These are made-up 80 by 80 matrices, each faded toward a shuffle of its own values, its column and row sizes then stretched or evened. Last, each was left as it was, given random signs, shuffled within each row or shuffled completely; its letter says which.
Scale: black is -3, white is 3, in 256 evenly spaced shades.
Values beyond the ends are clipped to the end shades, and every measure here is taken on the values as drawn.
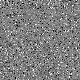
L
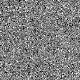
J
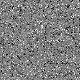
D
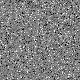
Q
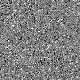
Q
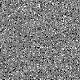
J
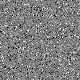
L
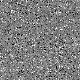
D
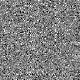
J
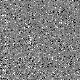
D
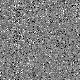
D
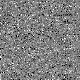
J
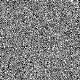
D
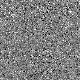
D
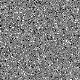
D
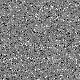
L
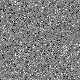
L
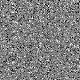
J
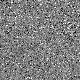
L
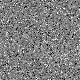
Q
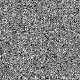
J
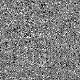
J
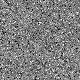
Q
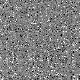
J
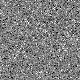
L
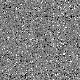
D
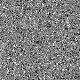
Q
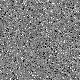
Q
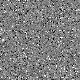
D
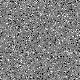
D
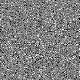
J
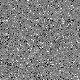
J
